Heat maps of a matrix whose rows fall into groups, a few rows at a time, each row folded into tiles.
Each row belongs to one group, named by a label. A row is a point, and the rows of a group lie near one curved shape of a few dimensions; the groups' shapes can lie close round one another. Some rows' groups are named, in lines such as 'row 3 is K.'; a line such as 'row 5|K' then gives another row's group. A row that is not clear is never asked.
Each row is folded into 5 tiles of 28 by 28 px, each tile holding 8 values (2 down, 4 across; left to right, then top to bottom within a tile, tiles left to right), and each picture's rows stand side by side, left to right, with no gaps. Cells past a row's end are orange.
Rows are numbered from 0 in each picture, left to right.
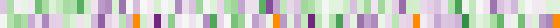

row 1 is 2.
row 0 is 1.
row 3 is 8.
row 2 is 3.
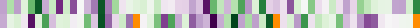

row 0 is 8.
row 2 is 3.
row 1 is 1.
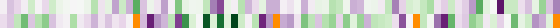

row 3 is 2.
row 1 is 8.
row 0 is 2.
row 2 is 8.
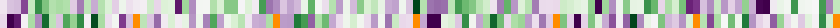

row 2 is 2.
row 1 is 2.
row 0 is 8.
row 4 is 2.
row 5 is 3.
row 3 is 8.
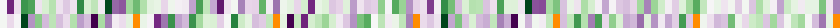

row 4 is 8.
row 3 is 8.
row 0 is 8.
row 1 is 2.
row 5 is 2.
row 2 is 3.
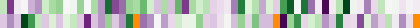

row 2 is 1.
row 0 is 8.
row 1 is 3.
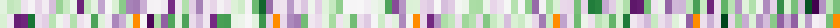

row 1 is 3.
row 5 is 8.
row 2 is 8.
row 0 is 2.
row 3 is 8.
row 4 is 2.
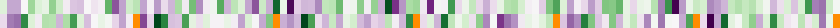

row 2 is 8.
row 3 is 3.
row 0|8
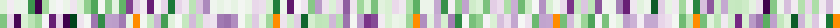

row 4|3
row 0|2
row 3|3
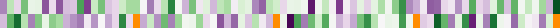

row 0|8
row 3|2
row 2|3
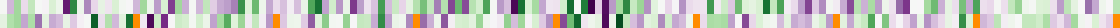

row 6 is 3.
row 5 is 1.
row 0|1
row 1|3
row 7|2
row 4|1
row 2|8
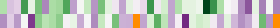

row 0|3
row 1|1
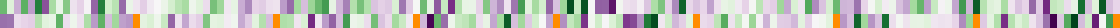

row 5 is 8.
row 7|1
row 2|1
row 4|1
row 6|2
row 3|3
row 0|3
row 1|1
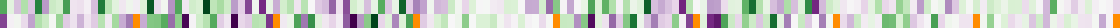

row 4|1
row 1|1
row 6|2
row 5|8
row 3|2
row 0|3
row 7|1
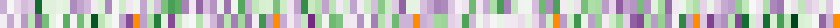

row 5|8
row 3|2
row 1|8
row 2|3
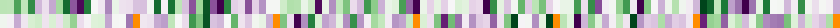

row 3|1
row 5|1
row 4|2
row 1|2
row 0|2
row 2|2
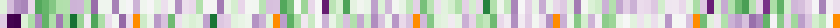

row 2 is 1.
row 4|8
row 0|8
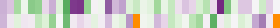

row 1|2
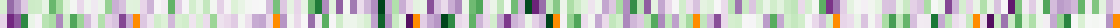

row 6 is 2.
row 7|3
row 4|1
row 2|8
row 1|2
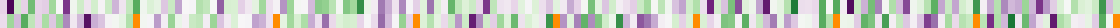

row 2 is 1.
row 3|1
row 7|3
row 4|3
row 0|3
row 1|2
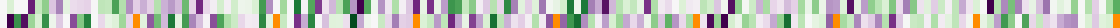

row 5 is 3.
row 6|1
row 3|1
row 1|3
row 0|3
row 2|2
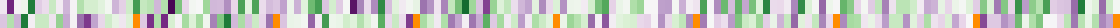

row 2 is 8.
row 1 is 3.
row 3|1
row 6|1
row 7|3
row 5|3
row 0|3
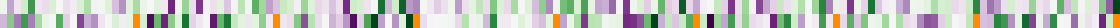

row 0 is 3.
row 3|2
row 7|2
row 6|3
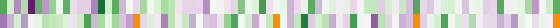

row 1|1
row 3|8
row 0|3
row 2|2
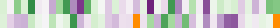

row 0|2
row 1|3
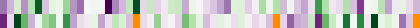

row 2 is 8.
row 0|2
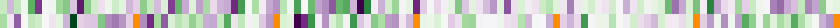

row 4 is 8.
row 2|2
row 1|3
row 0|2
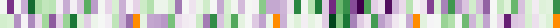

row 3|3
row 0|1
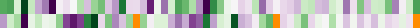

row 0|1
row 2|8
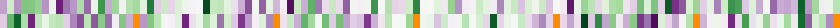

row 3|2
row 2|3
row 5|8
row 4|8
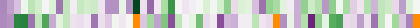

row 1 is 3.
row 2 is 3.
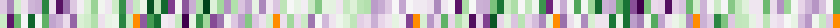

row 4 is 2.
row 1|1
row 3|2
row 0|3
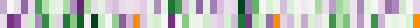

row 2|2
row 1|8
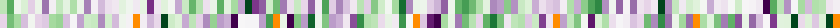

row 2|3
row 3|8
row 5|1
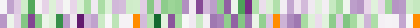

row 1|8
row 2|8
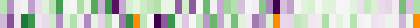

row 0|8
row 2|2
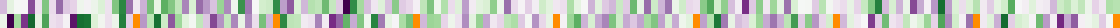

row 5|1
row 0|3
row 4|1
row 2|1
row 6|8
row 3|1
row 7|3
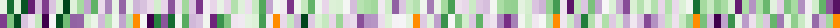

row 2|3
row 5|2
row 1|3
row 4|3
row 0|1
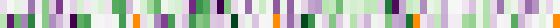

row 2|8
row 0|3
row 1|2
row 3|2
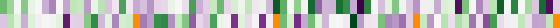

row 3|2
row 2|2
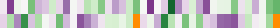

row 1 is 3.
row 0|3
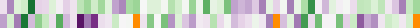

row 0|3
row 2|3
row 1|1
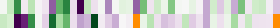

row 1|1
